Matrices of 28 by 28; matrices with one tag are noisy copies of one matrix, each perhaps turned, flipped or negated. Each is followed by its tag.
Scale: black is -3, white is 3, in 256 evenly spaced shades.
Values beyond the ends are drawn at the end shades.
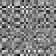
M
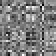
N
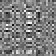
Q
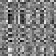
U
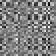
M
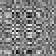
Q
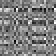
U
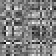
N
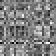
N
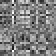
N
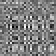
Q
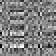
U
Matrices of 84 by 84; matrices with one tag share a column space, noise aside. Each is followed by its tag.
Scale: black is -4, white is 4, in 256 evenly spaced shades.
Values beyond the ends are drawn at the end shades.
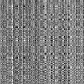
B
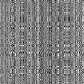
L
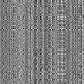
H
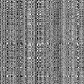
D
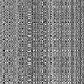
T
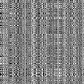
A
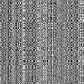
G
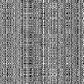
A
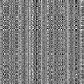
H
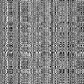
L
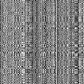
L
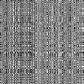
L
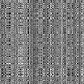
A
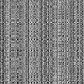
T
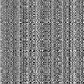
T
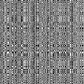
L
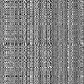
D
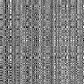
B
